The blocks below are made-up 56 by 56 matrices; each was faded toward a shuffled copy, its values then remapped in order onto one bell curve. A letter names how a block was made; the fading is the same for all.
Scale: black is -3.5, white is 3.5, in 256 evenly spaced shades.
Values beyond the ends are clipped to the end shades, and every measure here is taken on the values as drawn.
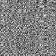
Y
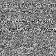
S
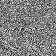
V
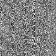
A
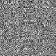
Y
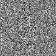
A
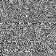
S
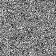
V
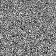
V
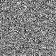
V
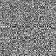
Y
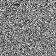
V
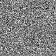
V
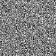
A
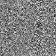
A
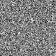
V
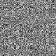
Y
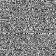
S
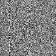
A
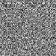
Y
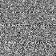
S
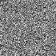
A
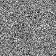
V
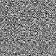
Y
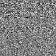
S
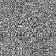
Y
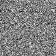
V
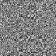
Y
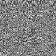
Y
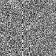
A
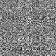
Y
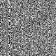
A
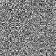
Y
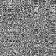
Y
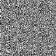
A
